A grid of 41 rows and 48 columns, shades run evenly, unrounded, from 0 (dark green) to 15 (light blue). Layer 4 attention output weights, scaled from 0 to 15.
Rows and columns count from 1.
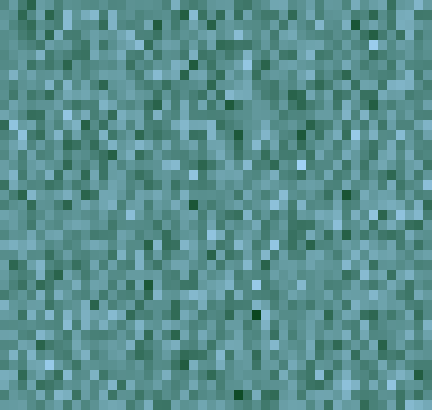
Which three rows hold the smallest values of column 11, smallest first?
31, 15, 20
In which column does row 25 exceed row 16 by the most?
27
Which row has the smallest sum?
11
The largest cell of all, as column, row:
34, 17
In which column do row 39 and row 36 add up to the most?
39
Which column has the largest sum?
46
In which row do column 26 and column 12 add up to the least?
5
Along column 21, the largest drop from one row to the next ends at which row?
8
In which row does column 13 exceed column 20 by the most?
32
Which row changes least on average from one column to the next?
1
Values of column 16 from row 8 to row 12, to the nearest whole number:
6 7 9 8 10
